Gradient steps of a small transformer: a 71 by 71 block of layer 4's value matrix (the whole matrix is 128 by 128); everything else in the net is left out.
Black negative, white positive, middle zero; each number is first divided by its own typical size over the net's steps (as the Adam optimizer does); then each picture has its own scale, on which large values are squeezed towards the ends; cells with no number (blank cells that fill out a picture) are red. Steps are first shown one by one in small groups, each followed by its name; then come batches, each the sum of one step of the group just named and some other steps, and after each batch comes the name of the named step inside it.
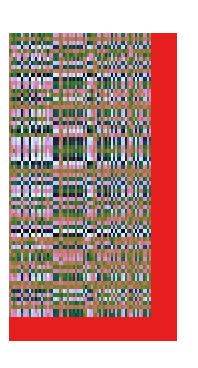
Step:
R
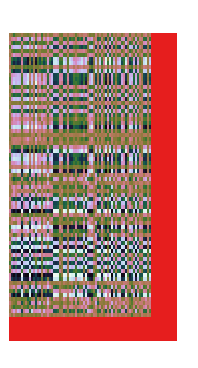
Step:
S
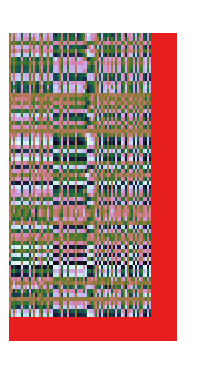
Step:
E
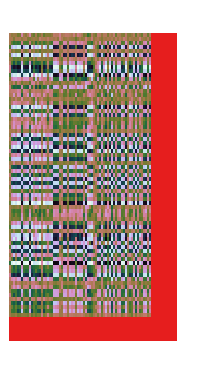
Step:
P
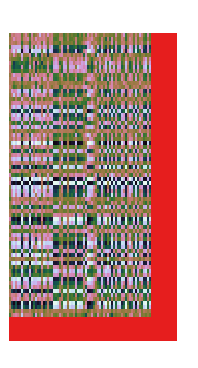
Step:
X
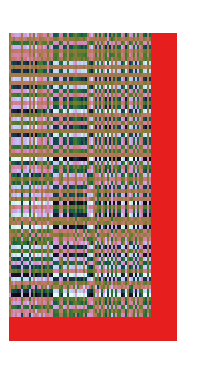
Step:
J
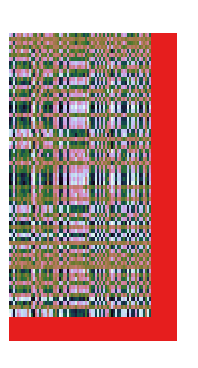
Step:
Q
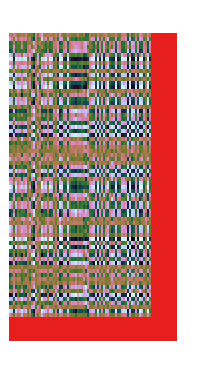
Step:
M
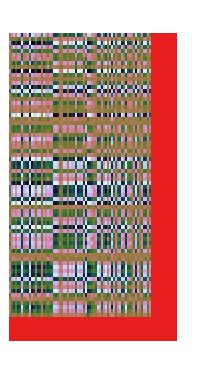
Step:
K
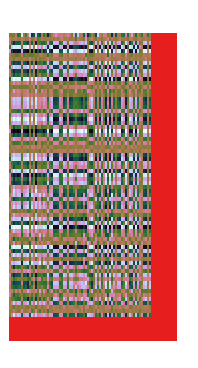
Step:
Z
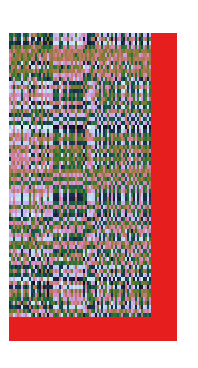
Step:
J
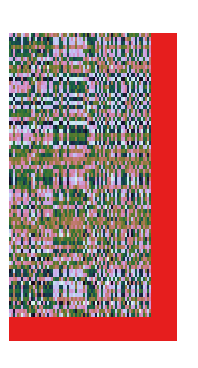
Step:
Q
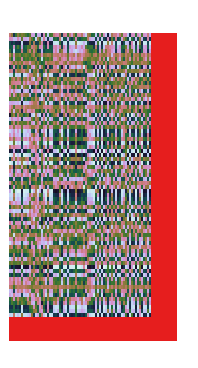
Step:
K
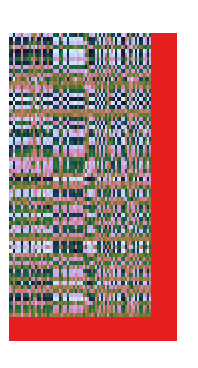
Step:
Z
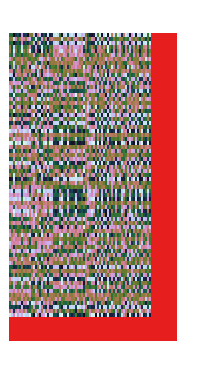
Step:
Q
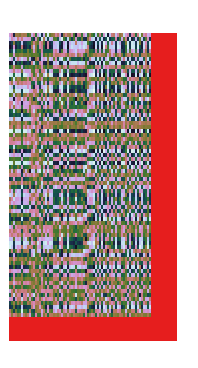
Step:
M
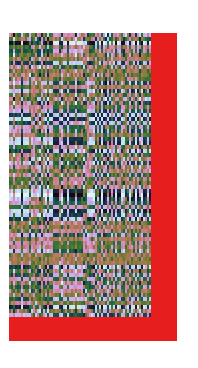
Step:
R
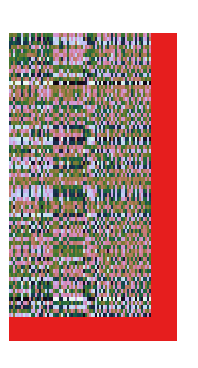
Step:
R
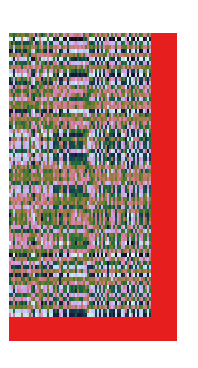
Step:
E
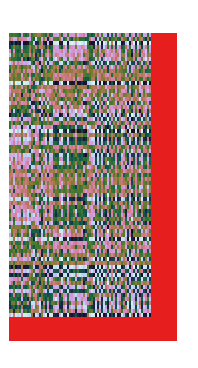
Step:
M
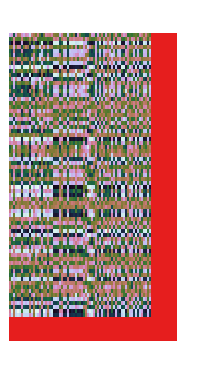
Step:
R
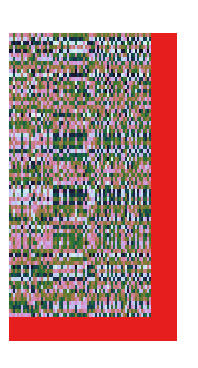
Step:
K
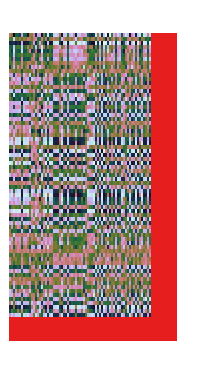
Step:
R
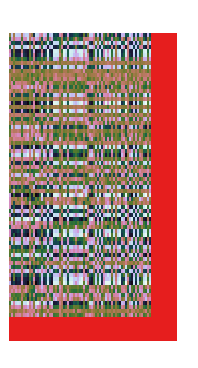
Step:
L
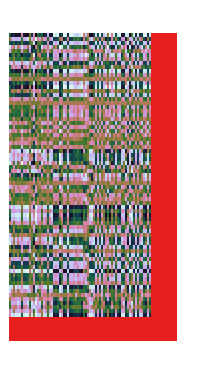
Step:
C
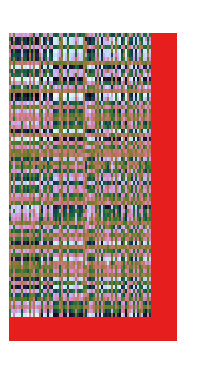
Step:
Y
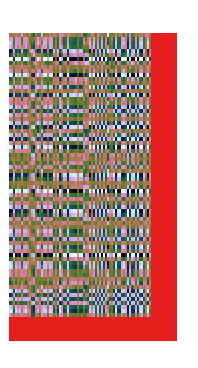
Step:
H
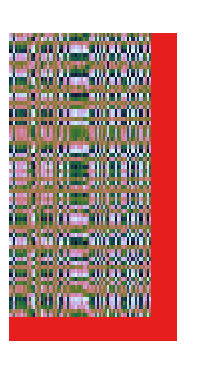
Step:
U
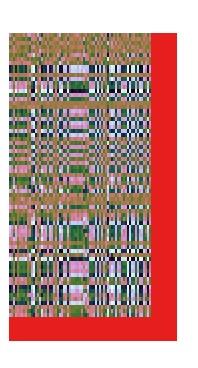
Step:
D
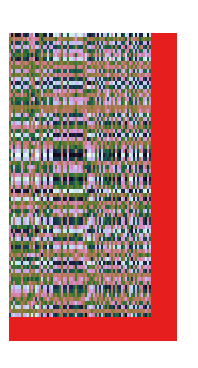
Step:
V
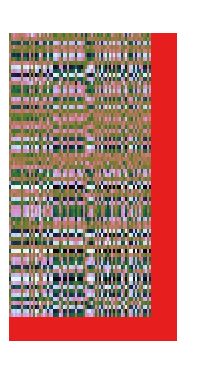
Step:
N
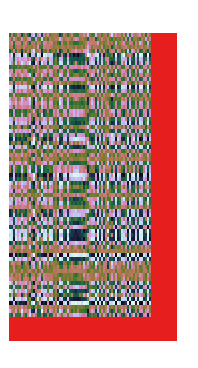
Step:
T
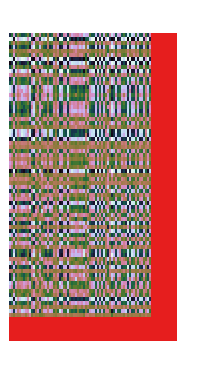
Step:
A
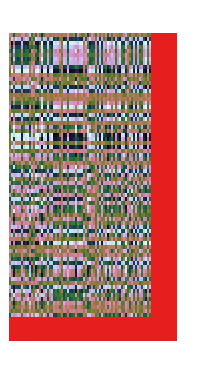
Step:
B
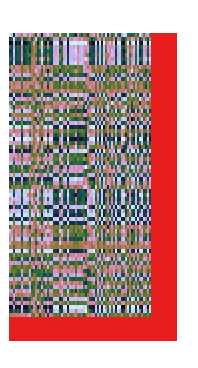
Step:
B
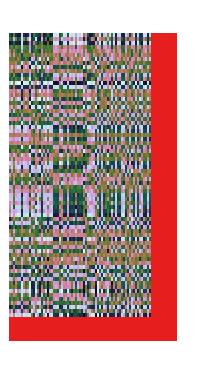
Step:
C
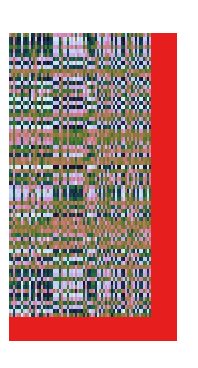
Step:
H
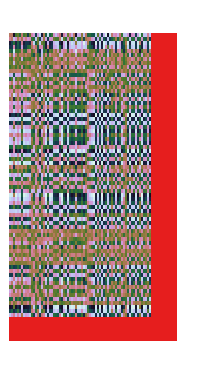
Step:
U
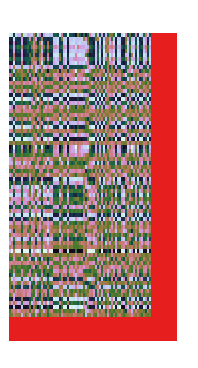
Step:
N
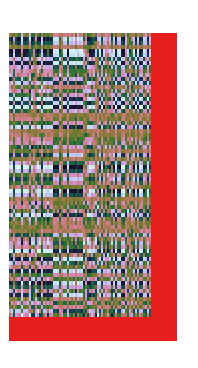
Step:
H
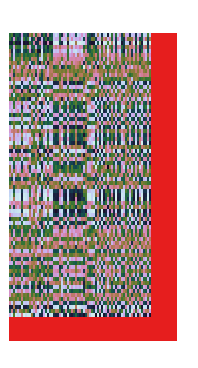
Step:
Y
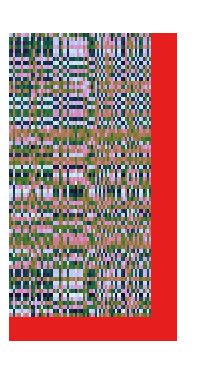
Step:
H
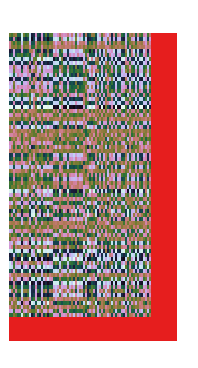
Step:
H
